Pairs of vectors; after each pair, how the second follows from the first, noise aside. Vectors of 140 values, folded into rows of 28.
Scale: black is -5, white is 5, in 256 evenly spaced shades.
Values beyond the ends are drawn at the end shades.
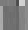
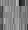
negated.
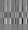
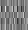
reversed, negated.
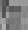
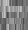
negated.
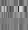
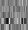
reversed, negated.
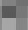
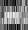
wrapped around, negated, scaled up.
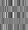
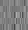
reversed, negated, shrunk.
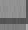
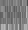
wrapped around, negated, partly zeroed.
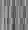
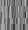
copied.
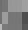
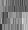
negated.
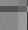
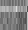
negated.
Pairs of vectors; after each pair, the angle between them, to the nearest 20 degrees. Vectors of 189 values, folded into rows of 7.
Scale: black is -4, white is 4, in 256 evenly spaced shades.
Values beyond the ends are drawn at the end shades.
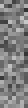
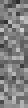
40 degrees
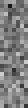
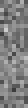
100 degrees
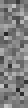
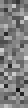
20 degrees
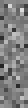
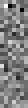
120 degrees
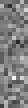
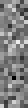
160 degrees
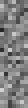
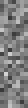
160 degrees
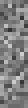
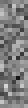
140 degrees
